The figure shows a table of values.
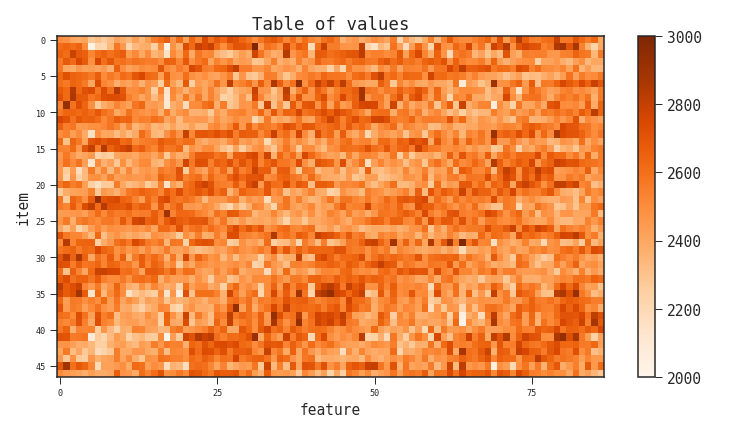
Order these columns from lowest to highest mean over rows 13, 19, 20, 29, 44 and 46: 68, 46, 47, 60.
47, 46, 60, 68
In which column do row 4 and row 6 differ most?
64
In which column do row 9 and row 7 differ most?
36
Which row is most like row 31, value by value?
11
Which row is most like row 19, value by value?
26
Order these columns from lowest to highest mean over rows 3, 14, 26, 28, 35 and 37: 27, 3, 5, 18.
5, 18, 27, 3
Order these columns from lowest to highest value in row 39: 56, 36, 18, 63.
18, 36, 56, 63
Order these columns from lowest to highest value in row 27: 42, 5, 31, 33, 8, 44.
5, 8, 31, 33, 44, 42
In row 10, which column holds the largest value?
85
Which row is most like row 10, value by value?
29
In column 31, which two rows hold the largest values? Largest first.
1, 41
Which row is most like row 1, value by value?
41
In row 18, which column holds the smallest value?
3
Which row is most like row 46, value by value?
4
